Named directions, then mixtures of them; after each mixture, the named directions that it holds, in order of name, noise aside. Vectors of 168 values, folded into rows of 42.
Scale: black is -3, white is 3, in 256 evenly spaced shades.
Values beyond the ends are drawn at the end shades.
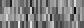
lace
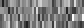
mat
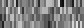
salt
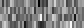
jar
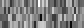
jar.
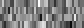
jar.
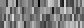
jar, salt.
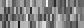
jar, lace.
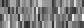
mat.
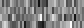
jar.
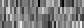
mat, salt.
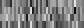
lace.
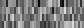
jar, salt.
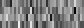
lace.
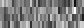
lace, mat.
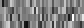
jar, mat.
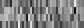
lace.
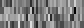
lace.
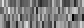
mat.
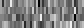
jar, lace.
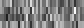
lace.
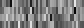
lace.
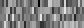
jar, salt.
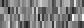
mat.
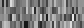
jar, mat.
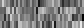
mat, salt.
